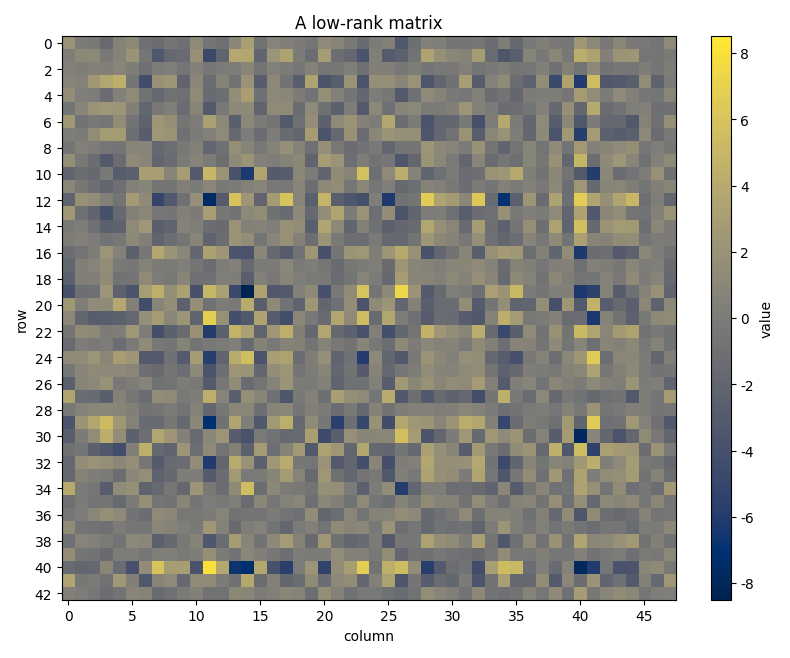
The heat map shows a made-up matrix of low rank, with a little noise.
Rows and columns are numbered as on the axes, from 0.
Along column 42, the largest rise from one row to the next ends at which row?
31
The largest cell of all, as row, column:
40, 11
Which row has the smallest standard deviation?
2
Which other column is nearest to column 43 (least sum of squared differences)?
20
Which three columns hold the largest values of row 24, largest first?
41, 14, 13
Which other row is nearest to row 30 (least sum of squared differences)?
16
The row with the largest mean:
12
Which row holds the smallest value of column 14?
19
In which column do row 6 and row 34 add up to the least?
26
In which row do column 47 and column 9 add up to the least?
29
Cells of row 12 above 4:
7
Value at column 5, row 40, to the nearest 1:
-4
